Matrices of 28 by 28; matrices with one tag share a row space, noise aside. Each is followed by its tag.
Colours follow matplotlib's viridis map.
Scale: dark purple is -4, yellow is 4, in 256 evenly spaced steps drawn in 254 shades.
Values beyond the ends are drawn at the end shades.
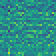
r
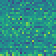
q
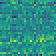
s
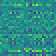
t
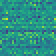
t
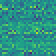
t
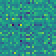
q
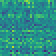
q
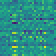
s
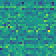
r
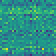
t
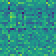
r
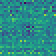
q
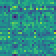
s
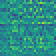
s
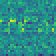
r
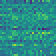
s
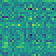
t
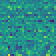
r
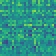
t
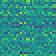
q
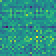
t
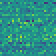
q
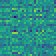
s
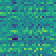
s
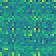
t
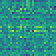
q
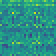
t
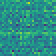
q
